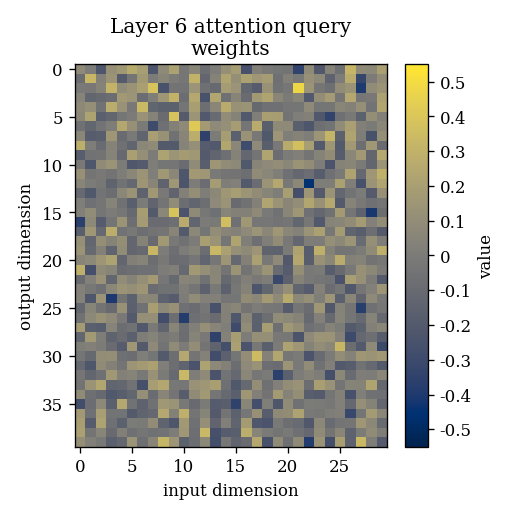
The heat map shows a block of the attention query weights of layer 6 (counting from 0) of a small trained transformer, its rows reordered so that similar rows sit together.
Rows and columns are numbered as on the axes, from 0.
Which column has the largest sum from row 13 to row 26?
14
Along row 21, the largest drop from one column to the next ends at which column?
1
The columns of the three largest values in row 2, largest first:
21, 7, 3
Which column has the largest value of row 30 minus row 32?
19
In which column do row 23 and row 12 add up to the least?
22
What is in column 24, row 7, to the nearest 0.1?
0.3
